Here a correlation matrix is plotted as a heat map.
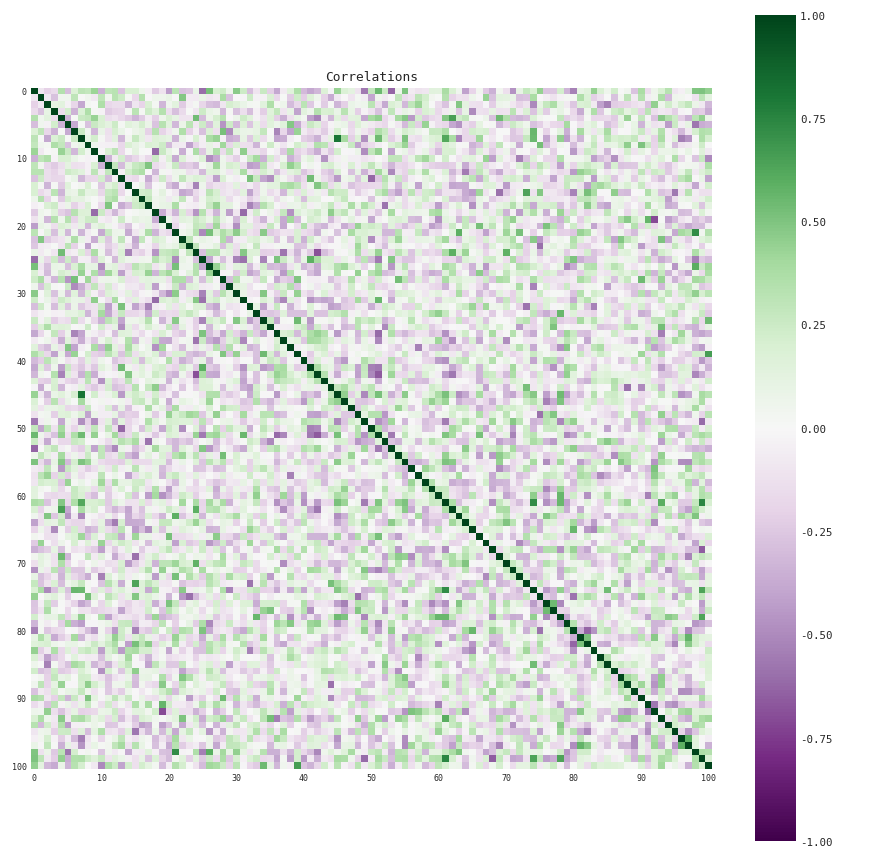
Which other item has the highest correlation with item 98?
21
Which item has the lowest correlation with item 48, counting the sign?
75
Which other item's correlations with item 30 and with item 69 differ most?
97
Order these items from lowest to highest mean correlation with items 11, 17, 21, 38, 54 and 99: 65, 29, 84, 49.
65, 84, 49, 29
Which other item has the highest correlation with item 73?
15
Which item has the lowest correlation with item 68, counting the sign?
99
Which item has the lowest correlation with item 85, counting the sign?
2
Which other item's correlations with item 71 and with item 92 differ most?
19
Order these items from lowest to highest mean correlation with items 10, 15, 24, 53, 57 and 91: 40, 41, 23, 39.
39, 23, 41, 40
